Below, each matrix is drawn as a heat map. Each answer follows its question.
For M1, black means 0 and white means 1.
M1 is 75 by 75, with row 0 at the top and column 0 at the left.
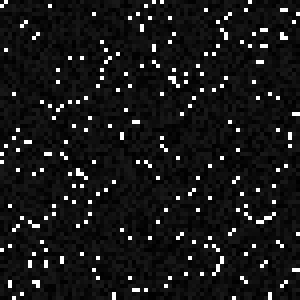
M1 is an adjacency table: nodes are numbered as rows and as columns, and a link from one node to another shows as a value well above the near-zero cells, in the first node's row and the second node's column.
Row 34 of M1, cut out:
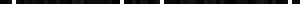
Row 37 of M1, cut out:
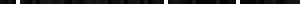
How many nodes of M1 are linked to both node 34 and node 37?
0
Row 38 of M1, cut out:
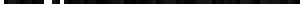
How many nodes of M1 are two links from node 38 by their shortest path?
8
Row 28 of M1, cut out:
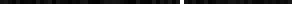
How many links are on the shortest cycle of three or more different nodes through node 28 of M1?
4
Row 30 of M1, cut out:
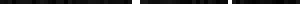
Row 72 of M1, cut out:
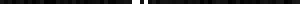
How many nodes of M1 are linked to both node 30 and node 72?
2
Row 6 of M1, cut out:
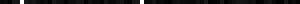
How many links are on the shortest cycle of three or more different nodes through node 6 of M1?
6
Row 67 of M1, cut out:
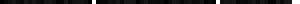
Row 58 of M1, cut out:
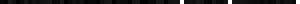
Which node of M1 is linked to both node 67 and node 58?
node 74
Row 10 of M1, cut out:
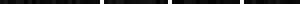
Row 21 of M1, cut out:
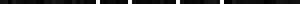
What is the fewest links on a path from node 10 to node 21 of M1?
4
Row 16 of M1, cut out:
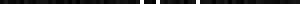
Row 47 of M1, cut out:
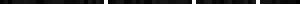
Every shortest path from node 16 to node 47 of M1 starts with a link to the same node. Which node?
node 39
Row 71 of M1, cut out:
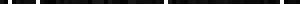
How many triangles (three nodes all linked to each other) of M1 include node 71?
2
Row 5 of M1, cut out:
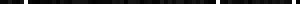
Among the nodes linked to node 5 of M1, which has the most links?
node 54
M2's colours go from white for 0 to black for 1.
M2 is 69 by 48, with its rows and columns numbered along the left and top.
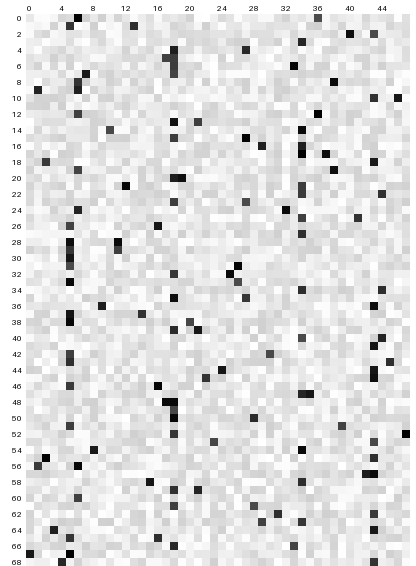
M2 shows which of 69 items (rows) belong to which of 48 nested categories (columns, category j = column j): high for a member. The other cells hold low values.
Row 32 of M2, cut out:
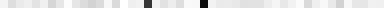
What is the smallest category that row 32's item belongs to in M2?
25
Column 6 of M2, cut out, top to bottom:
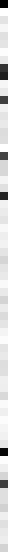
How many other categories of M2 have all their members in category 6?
4
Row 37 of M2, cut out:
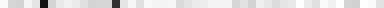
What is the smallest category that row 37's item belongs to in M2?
14
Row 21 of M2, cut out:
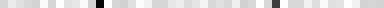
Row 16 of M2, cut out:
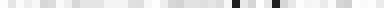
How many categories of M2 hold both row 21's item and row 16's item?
1
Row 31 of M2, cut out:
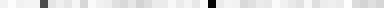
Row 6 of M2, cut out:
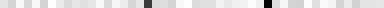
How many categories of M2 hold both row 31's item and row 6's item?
0
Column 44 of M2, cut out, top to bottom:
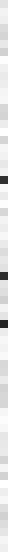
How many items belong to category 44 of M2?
3
